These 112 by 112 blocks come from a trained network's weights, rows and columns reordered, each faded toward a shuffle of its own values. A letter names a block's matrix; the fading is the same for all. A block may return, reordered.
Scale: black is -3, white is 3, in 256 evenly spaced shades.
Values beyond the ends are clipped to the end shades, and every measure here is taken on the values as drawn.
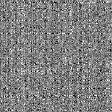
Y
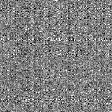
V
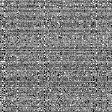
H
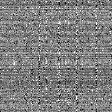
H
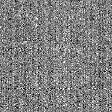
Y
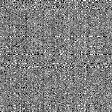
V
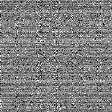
H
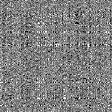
V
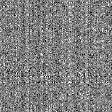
Y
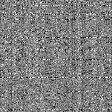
V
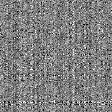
Y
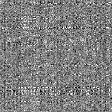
V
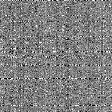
V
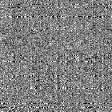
V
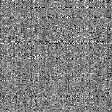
V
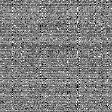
H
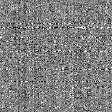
V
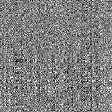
V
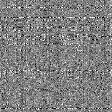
V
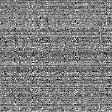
H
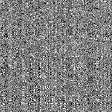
Y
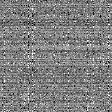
H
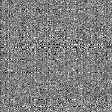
V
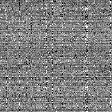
H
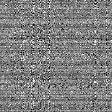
H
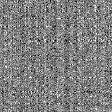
Y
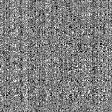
Y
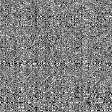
V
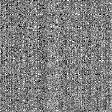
Y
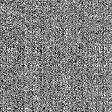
Y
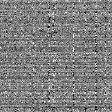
H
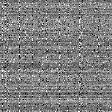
H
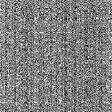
Y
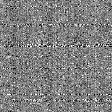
V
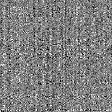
V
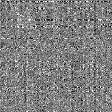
V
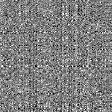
V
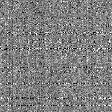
V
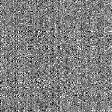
V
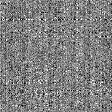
Y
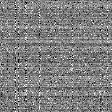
H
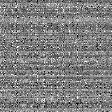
H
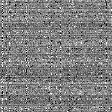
H
